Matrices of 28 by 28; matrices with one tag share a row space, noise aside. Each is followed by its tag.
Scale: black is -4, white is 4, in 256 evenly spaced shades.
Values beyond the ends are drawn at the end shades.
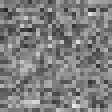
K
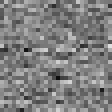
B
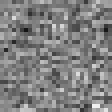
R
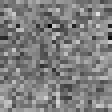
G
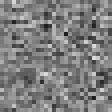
R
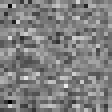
K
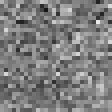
G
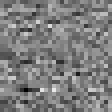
K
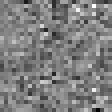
R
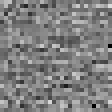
G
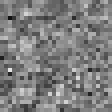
K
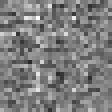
K
